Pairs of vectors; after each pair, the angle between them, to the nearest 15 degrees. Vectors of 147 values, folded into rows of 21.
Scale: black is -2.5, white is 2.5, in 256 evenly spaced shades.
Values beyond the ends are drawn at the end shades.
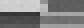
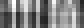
75 degrees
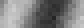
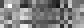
60 degrees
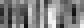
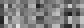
75 degrees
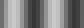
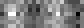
45 degrees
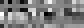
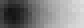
90 degrees
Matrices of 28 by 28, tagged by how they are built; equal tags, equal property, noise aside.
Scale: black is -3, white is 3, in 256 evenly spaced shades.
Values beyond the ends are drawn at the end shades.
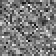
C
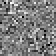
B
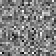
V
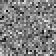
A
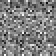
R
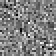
B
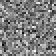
A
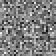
R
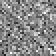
C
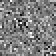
B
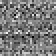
R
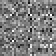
V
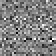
V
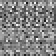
R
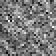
C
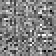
V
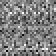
R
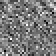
C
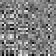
V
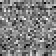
R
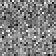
R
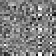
V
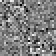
B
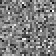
A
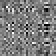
V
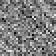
C
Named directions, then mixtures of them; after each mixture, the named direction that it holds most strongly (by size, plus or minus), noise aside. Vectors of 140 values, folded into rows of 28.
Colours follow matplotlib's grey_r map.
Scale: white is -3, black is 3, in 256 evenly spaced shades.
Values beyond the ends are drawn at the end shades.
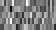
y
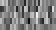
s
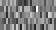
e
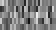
s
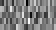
y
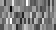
y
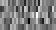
s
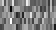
y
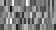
y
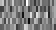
y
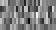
s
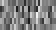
s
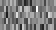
e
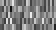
y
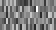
e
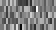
e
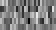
s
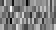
y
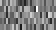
e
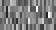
e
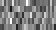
y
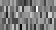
e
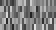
e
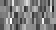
y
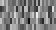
s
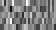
y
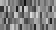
e
